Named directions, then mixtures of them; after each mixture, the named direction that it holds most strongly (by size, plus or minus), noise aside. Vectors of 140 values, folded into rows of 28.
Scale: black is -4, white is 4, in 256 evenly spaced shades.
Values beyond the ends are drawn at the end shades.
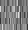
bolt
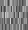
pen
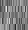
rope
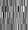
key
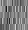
rope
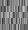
pen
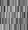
bolt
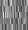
pen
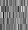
key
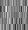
rope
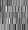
rope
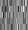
key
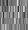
key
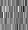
key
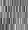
rope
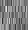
rope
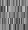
rope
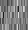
key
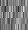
key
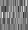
key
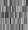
pen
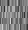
bolt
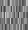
pen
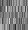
rope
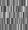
pen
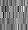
key
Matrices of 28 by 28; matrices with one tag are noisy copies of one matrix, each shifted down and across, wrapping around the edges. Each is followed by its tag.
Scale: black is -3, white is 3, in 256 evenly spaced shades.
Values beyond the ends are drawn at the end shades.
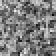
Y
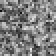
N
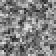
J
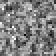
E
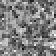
N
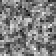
J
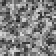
Y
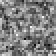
N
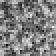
J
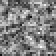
J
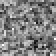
N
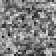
N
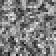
E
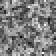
J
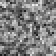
N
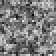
N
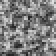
J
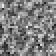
E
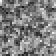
J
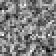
E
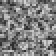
N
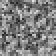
Y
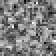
Y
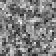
Y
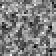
E
